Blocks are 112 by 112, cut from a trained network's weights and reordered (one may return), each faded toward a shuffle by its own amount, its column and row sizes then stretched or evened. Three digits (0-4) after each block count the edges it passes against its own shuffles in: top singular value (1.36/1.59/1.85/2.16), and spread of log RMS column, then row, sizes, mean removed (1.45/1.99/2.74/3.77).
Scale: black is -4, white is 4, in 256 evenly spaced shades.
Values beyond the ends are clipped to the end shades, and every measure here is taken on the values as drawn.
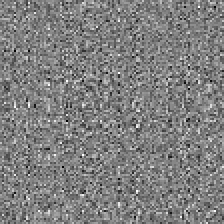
4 3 1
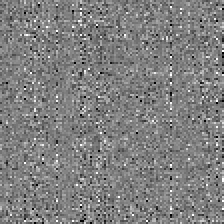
0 3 2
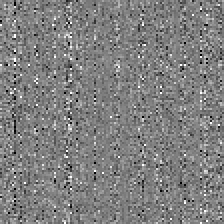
0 4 0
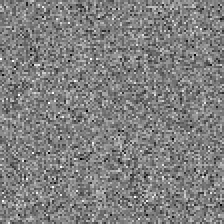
1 0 1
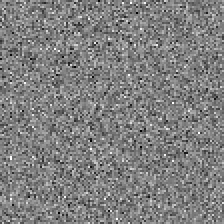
0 1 0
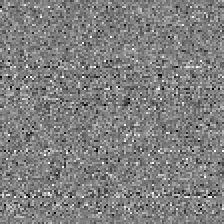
1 1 3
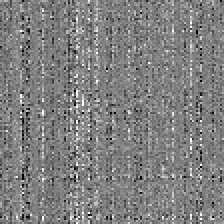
4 4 2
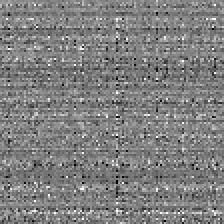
4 3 3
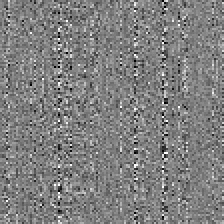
4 4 0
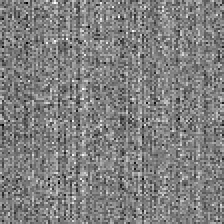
4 2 1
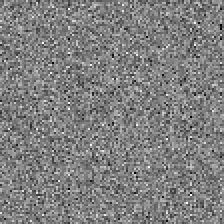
2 2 0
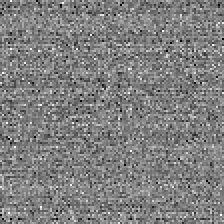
2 1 1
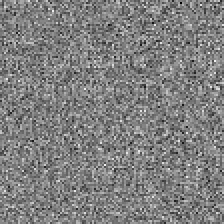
3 0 1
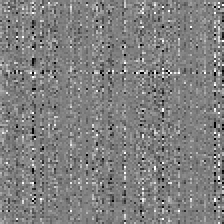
2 4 2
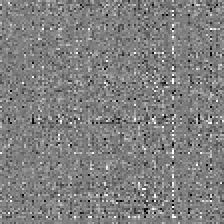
1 3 3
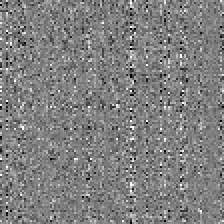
2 4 2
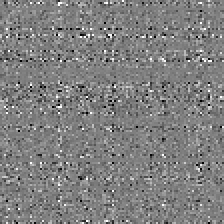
1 3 4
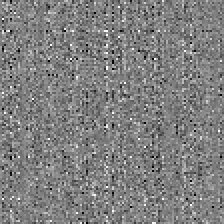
1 3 1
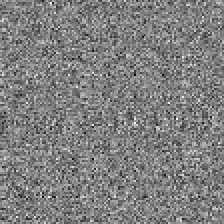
4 1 2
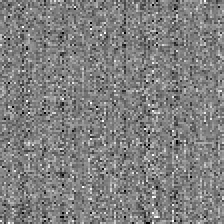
2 3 1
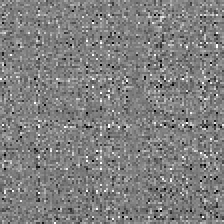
0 3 2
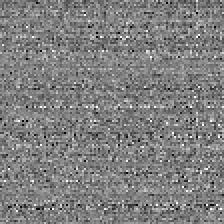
2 0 3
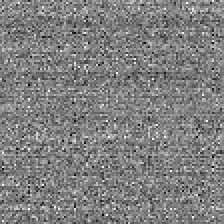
2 2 1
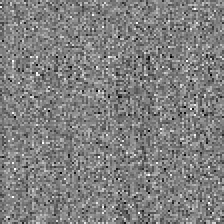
1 1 1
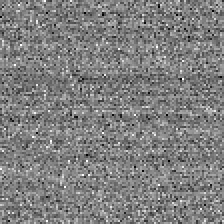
2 0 0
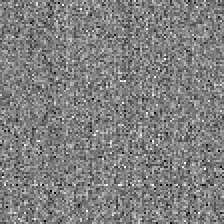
1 0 1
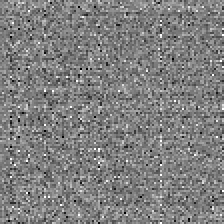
1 2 0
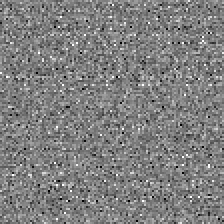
0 0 2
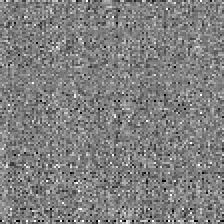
1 0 3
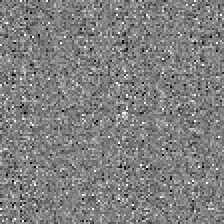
0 2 1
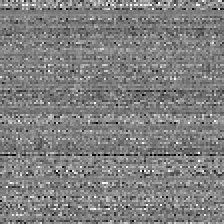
4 0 4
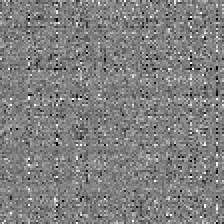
2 3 2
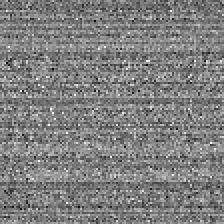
4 0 2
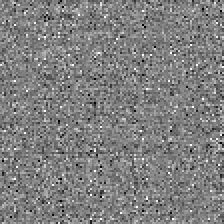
0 2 0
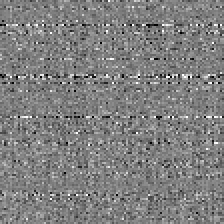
2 0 4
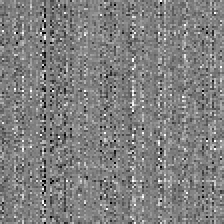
3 4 1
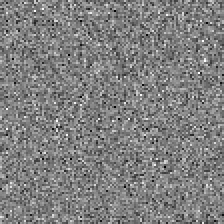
0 1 1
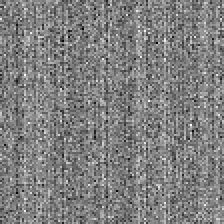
4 2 0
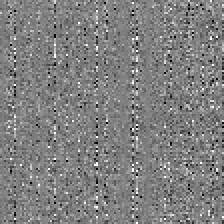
1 4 0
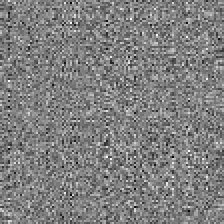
4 3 1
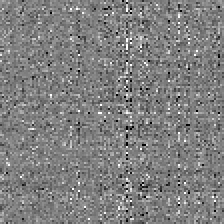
1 3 1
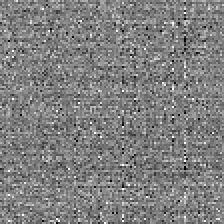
2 2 0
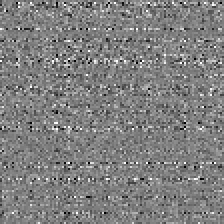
0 2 4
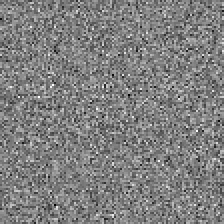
0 1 1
